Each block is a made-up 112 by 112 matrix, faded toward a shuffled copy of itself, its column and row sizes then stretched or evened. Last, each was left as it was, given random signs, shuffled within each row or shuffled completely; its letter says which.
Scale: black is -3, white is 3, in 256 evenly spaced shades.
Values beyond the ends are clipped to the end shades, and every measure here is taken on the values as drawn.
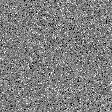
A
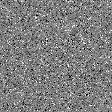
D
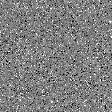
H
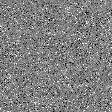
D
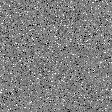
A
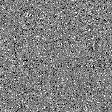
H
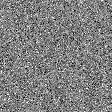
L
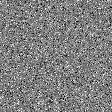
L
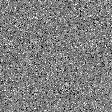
A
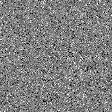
H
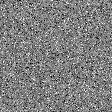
L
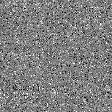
H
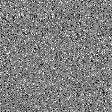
H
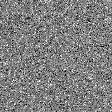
H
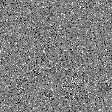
D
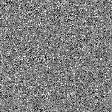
H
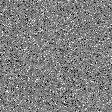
L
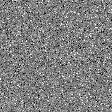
A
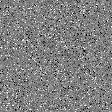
D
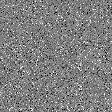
H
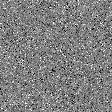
L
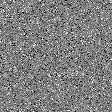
L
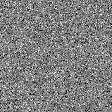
A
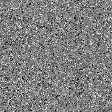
H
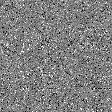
D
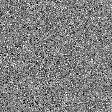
D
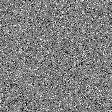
L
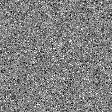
D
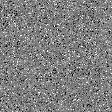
D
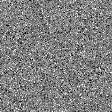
D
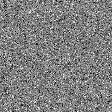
D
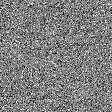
L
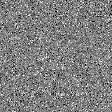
H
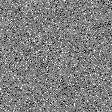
A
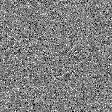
H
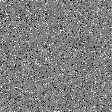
D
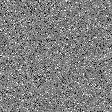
L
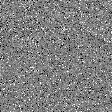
H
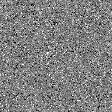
D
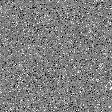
A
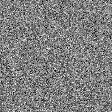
D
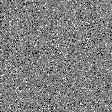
H
